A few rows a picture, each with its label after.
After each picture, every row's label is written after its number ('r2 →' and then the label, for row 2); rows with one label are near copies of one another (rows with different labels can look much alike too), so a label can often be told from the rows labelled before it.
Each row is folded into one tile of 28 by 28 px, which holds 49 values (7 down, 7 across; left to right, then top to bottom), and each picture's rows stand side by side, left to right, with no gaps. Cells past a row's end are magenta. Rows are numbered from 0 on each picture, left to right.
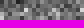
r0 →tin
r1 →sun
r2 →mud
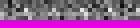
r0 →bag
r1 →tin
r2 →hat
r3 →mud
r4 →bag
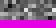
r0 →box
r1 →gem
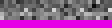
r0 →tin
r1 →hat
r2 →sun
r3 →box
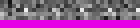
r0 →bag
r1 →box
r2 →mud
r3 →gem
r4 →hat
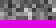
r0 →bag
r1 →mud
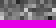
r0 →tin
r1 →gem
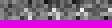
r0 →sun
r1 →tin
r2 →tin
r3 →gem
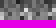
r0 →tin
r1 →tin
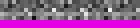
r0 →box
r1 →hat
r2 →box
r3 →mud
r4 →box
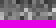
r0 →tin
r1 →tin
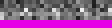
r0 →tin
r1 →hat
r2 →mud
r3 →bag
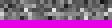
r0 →mud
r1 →gem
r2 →box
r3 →tin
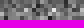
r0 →hat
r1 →sun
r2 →bag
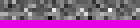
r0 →box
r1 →gem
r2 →sun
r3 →hat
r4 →sun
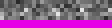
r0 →tin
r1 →sun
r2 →mud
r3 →gem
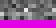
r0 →hat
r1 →gem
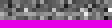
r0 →bag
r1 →box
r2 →box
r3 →mud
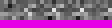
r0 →box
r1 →gem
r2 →gem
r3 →gem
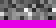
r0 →hat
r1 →mud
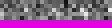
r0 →mud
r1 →sun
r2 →bag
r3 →mud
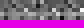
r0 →hat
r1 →box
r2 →hat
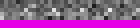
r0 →tin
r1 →gem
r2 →hat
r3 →sun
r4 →sun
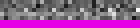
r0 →hat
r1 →box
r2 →box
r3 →bag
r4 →mud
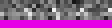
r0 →hat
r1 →mud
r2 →tin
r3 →gem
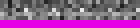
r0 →bag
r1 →tin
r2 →hat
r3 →box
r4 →box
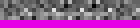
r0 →sun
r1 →hat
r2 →box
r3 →box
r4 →sun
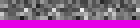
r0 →gem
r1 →sun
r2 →gem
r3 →tin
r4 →mud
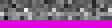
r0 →hat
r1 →tin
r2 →box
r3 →bag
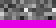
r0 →mud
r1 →gem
